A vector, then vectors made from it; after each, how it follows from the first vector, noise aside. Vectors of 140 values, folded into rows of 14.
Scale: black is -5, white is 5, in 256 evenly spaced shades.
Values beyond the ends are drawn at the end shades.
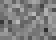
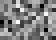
scaled up.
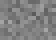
negated, shrunk.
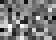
reversed, scaled up.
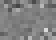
negated, partly zeroed.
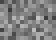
reversed.
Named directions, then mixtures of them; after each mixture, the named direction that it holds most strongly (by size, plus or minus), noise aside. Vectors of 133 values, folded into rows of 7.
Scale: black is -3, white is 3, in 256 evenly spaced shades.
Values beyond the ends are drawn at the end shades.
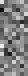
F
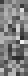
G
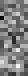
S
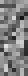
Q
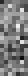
G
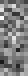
S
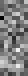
S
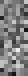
S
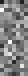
F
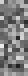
S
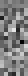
G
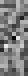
Q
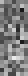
G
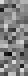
F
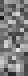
S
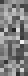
G
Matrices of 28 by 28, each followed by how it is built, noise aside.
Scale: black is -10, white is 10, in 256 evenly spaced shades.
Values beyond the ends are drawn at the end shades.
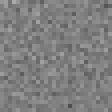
noise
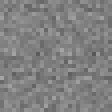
repeating columns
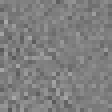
lower triangular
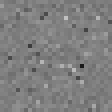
sparse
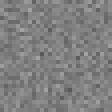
blocks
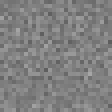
repeating columns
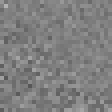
lower triangular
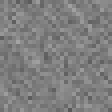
Toeplitz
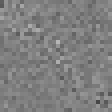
banded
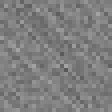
Toeplitz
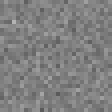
noise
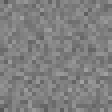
repeating columns
